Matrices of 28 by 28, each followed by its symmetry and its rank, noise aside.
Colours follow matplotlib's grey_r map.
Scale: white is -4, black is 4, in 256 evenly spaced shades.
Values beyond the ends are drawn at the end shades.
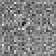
symmetric, rank four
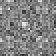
symmetric, rank four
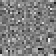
antisymmetric, rank six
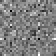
symmetric, rank four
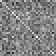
symmetric, rank five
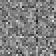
antisymmetric, rank six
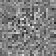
antisymmetric, rank six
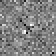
symmetric, rank six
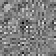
symmetric, rank five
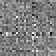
no symmetry, rank five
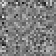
symmetric, rank four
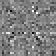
no symmetry, rank four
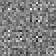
symmetric, rank six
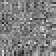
no symmetry, rank five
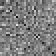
symmetric, rank six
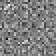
symmetric, rank four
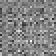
no symmetry, rank five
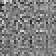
antisymmetric, rank six
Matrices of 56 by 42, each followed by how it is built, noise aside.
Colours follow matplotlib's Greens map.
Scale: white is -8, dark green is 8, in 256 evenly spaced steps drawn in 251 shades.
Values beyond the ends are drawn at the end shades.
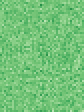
low rank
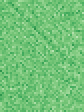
Toeplitz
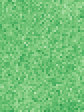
smooth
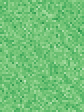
Toeplitz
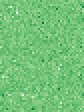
sparse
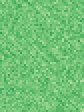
Toeplitz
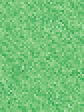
Toeplitz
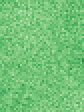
smooth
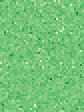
sparse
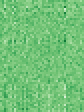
low rank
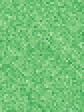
Toeplitz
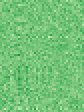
low rank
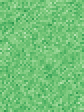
Hankel
